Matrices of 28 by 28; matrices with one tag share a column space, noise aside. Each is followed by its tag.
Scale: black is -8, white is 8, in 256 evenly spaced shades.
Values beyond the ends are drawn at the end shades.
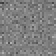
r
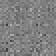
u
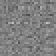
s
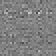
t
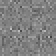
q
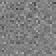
r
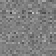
t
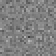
q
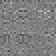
t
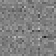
q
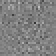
s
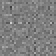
s
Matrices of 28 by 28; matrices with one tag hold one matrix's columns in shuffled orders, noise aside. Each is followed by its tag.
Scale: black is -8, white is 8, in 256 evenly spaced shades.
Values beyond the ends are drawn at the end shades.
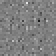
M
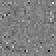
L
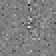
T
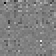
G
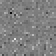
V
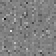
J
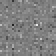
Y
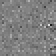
Y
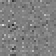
Y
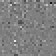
G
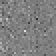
J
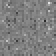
M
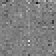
G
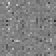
M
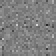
Y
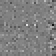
Y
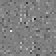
J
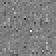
J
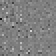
J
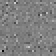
L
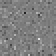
V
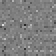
Y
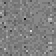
J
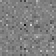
Y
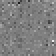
G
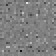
L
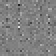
T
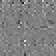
G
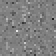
J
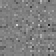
Y
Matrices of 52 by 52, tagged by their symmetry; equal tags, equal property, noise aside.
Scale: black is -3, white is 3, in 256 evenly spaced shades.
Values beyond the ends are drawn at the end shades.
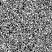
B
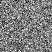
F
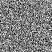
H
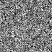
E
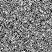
E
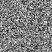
B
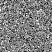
B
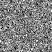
H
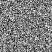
B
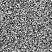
B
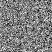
B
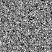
B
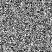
B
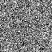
F
